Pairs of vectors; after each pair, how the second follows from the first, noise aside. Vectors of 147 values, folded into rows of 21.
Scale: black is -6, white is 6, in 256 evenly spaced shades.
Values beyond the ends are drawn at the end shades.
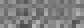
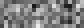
wrapped around, scaled up.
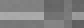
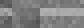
reversed.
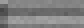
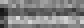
scaled up.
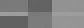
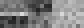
scaled up.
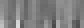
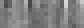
reversed.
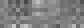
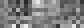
scaled up.
